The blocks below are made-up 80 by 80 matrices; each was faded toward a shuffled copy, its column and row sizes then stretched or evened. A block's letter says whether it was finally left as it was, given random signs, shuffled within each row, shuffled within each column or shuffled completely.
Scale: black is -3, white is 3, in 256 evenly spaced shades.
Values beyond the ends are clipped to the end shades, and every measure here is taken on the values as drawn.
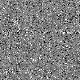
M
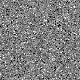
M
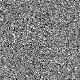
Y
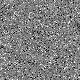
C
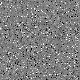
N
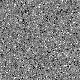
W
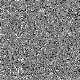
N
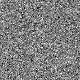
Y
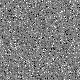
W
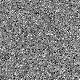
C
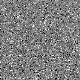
N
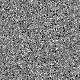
Y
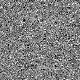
M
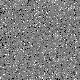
Y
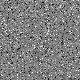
Y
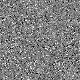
C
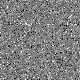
C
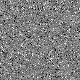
C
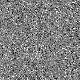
N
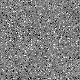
N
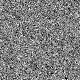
W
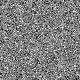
W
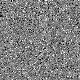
C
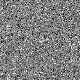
N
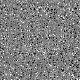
M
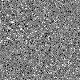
C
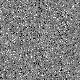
Y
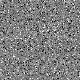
M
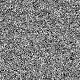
C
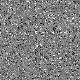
N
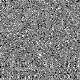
M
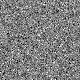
W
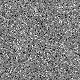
W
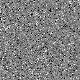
Y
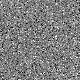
Y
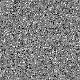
N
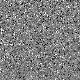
N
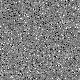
W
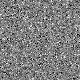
C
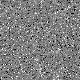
C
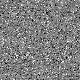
C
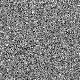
C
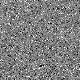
C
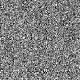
M
